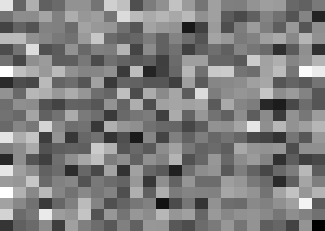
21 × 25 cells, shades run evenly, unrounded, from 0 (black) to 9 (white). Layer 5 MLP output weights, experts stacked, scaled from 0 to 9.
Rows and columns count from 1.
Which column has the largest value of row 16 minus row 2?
1
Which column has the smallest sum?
22
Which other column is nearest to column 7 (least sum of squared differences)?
17
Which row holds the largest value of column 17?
7
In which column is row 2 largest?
10
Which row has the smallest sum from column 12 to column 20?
19
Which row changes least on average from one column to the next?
4
